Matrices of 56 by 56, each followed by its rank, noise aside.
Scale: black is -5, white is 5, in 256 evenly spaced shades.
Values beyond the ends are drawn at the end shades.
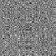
eight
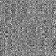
eight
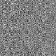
eight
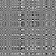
two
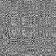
six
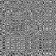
four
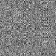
eight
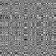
four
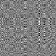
three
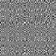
four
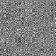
six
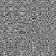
six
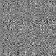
eight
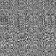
six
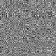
six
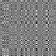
two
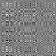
two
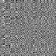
four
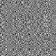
six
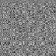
six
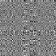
four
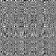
three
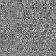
six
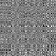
three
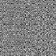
eight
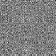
eight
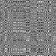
three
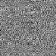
eight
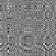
three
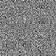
eight
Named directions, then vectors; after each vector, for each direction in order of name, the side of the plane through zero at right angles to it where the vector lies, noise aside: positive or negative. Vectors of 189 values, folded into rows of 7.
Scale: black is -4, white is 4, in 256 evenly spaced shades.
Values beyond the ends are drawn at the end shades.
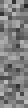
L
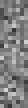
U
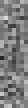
positive, negative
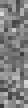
negative, negative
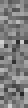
positive, negative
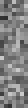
negative, positive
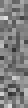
positive, negative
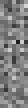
negative, negative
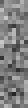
positive, negative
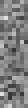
positive, negative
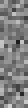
positive, negative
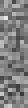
positive, negative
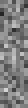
positive, positive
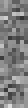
positive, negative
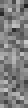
positive, positive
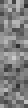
positive, positive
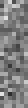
positive, negative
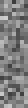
positive, negative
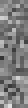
positive, negative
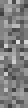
positive, positive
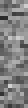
negative, positive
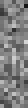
positive, positive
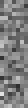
positive, negative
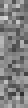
positive, negative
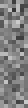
positive, positive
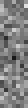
negative, negative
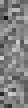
negative, positive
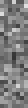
negative, negative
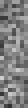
negative, positive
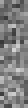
negative, positive
